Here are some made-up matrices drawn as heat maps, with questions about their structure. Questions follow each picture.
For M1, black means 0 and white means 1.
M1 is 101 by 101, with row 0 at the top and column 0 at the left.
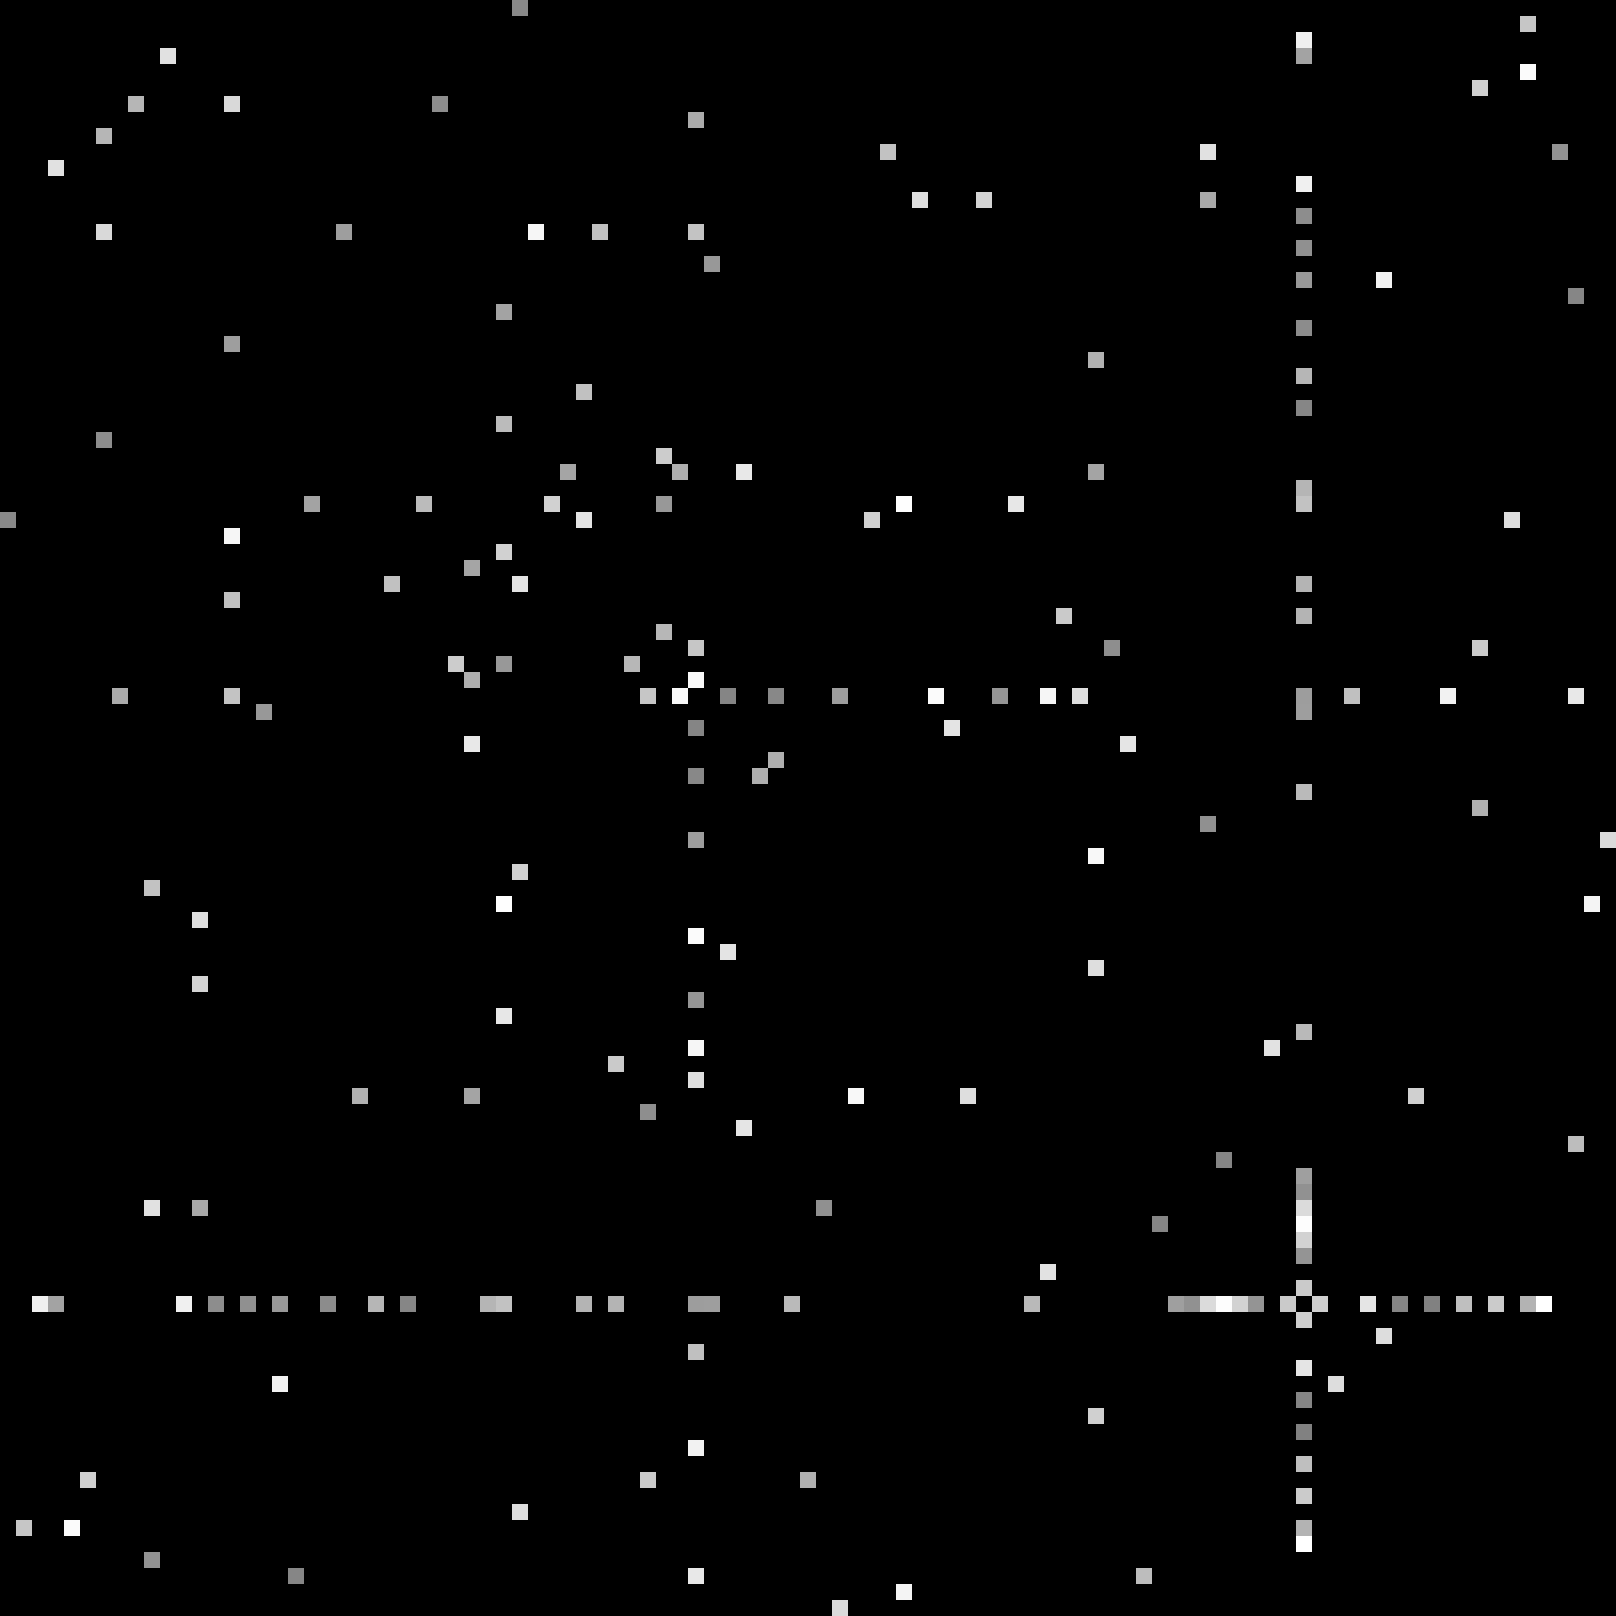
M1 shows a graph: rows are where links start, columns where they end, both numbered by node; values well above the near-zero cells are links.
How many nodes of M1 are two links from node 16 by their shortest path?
1
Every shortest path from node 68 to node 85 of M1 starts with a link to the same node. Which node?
node 29
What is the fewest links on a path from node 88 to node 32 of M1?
7
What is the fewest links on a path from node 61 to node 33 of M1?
6
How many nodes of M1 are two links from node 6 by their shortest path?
4
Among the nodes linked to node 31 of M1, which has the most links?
node 81
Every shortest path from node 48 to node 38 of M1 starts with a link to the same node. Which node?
node 43
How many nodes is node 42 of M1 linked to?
2
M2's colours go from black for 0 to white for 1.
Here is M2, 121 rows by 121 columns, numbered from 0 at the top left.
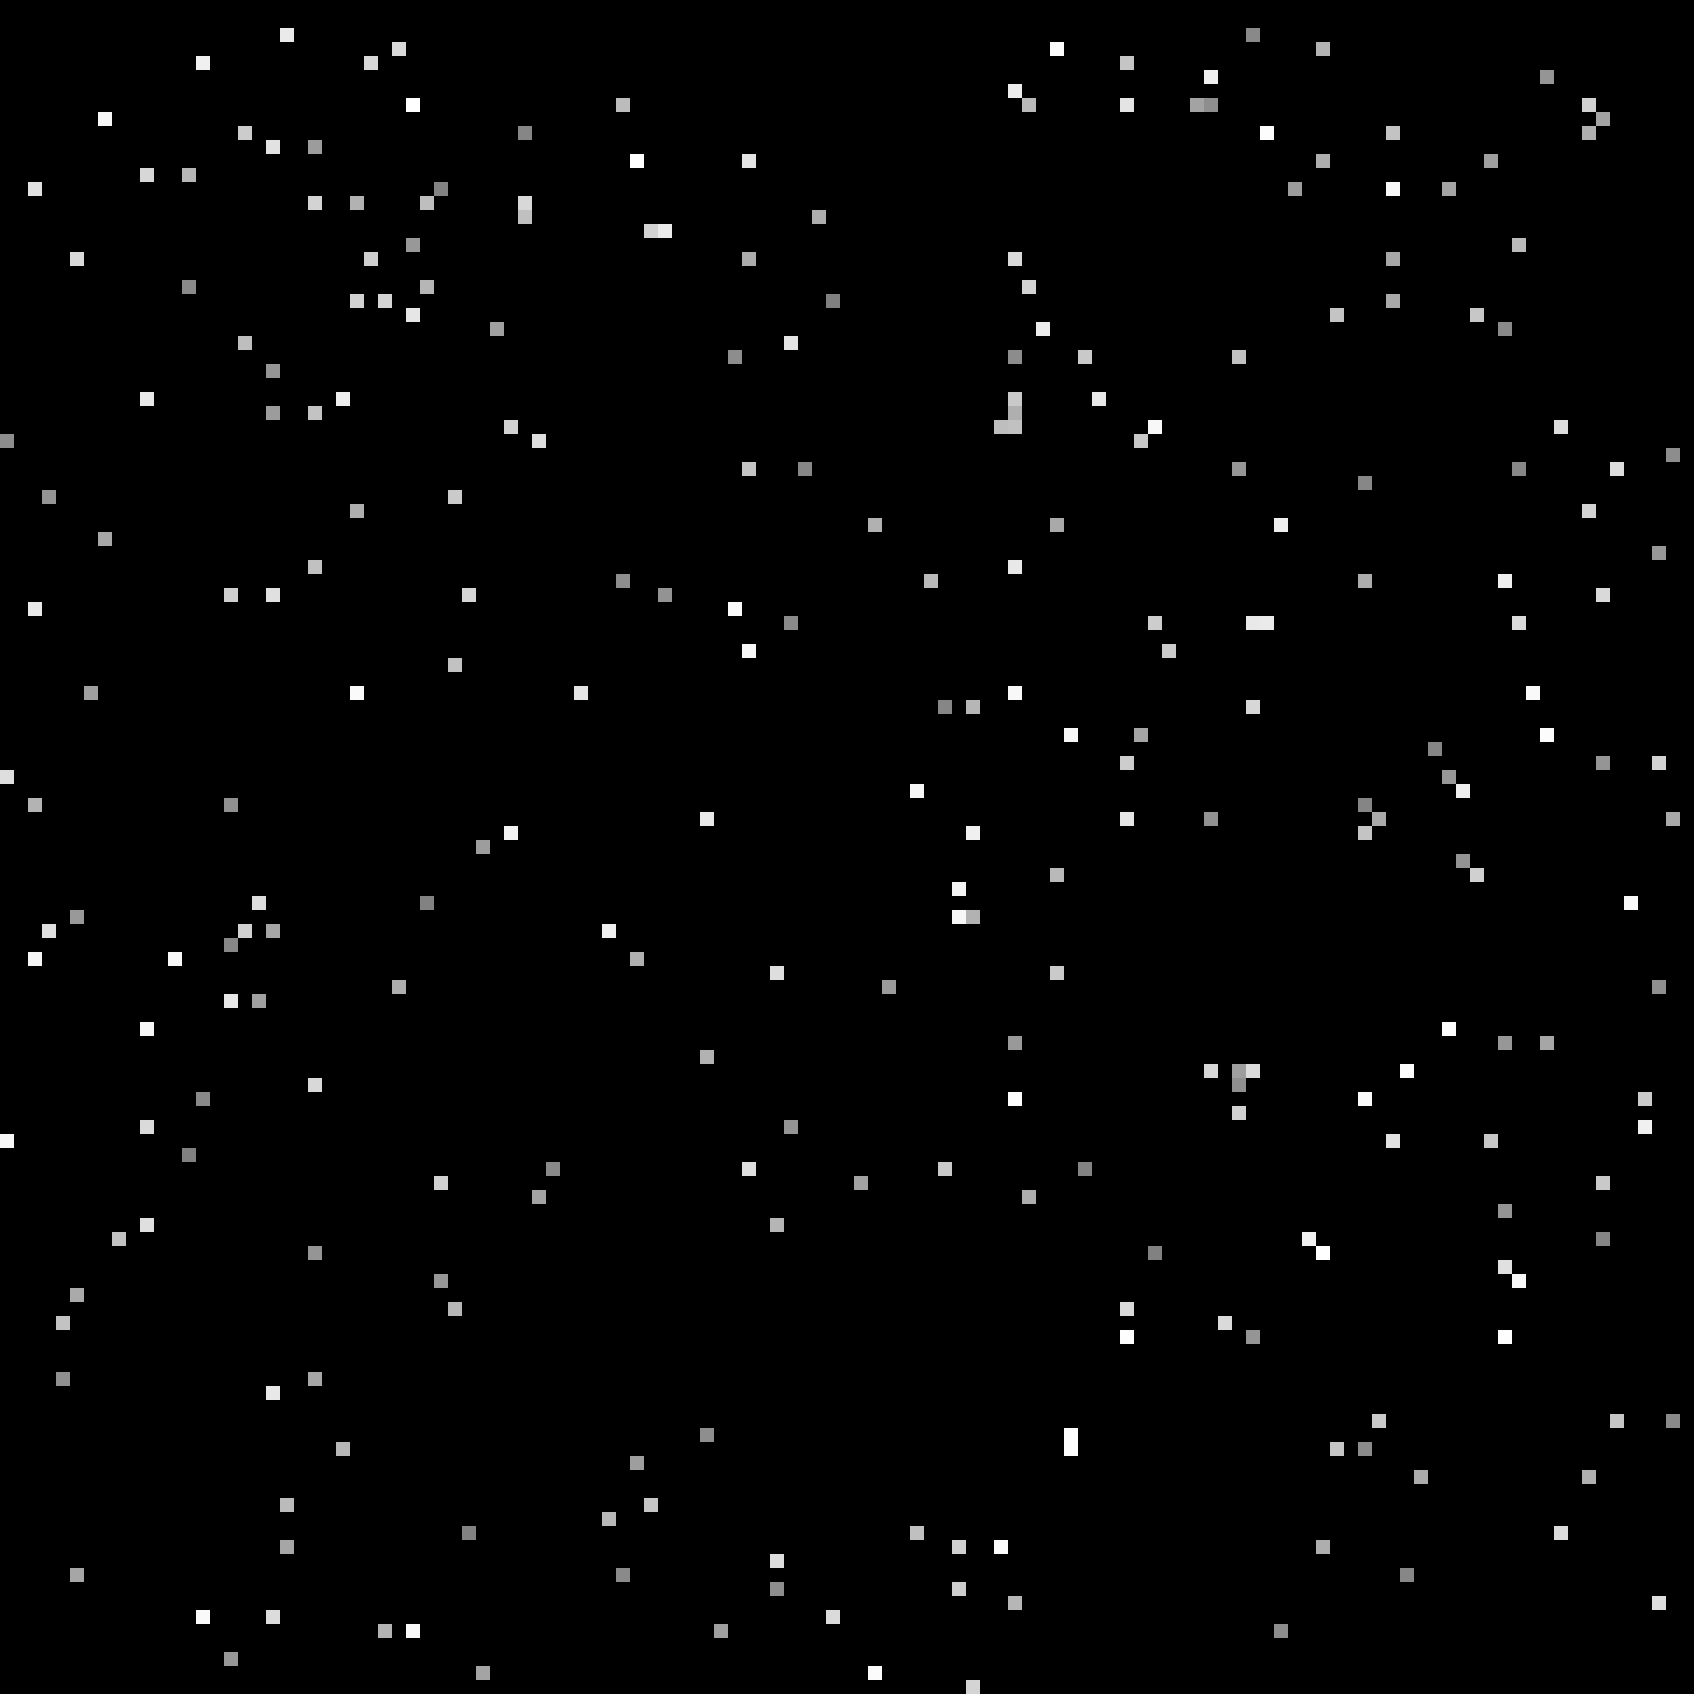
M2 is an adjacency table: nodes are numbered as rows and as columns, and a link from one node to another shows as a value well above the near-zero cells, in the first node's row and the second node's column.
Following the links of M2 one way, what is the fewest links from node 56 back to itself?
6
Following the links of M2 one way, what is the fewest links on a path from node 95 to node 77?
4
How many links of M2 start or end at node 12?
3
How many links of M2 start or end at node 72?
11
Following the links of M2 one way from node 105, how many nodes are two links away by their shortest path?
5
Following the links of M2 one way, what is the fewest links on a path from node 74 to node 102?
4
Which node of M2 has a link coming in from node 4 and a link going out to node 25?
node 14
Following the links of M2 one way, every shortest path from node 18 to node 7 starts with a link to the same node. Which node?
node 53
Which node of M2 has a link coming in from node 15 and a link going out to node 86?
node 58
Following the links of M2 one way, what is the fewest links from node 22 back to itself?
2
